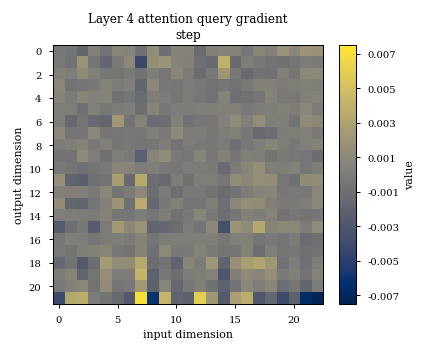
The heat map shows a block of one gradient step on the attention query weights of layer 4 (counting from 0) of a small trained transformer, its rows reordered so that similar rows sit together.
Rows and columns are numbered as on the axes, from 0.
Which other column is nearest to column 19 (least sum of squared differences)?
20
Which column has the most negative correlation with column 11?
12
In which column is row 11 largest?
7
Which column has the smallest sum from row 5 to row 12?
1
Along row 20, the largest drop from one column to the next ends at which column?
8
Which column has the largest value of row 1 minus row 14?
14
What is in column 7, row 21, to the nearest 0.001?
0.007
